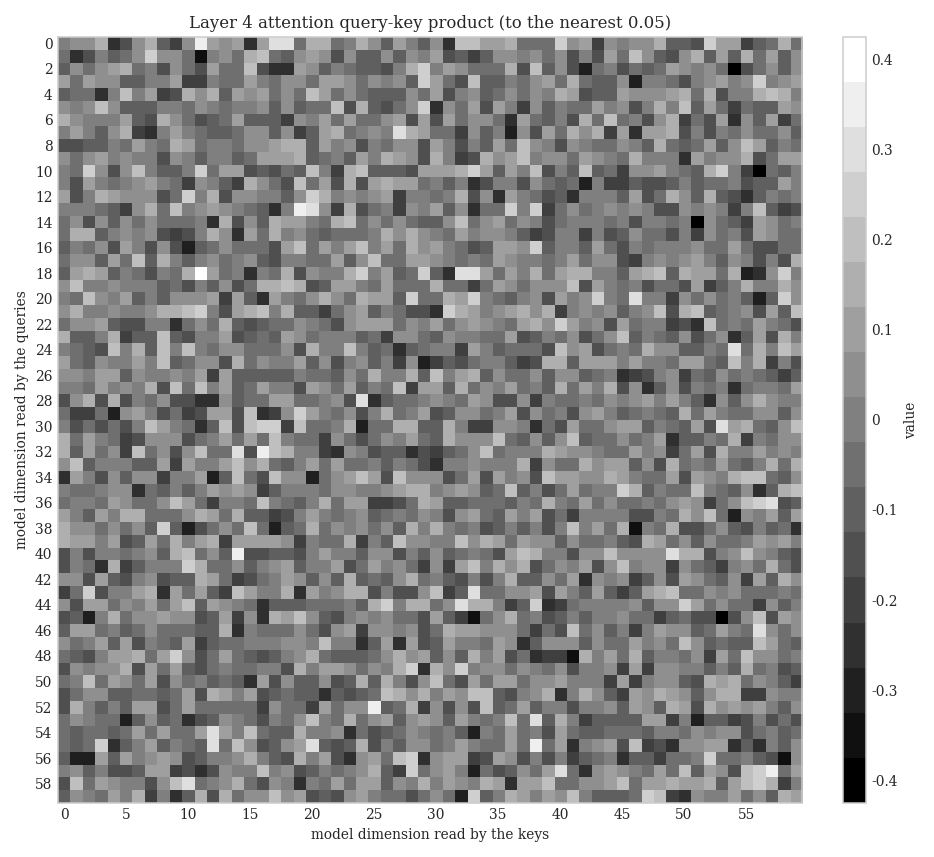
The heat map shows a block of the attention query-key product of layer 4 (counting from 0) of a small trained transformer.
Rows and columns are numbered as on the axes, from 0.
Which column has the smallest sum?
39
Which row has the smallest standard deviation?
17
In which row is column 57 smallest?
25
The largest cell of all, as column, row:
11, 18
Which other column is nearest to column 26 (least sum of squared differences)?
43
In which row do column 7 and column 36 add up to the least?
7
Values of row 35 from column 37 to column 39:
-0.1 0 -0.15
